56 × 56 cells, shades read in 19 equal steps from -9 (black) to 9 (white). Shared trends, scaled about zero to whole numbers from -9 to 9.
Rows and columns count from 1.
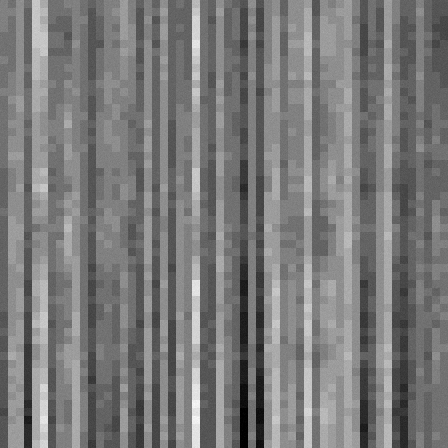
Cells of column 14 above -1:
35
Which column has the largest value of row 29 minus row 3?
9
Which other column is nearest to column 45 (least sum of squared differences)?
23
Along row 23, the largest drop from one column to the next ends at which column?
26
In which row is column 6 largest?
53
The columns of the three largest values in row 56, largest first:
25, 6, 39
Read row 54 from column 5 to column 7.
3 6 -3
